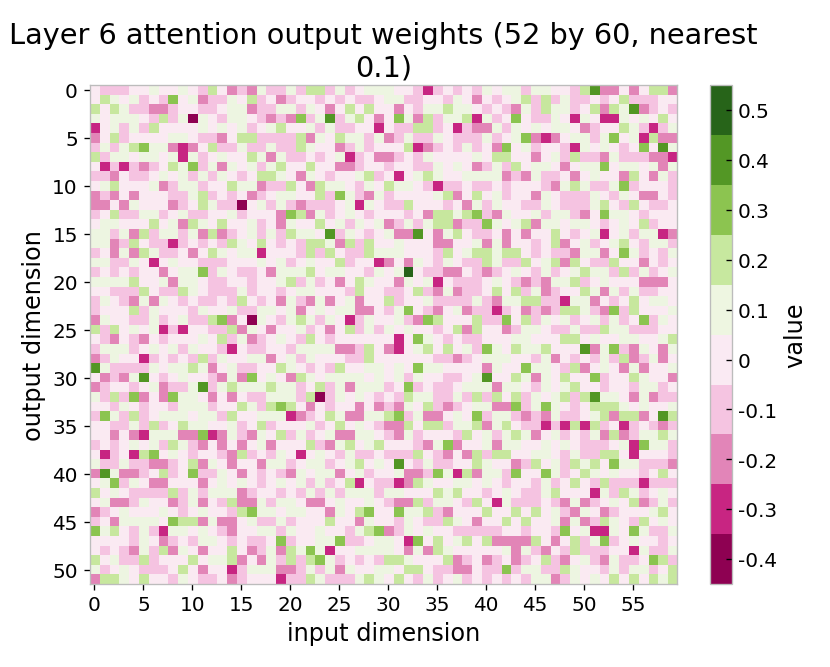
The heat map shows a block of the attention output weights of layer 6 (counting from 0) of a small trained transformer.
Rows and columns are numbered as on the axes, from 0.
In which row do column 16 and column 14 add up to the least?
24
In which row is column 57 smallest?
4
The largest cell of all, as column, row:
32, 19
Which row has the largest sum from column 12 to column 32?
44
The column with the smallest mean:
7
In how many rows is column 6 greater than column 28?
13
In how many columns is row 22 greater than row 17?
20
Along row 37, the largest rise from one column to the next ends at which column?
56
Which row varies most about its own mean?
3
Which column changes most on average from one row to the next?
31
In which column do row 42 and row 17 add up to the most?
54
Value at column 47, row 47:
-0.2
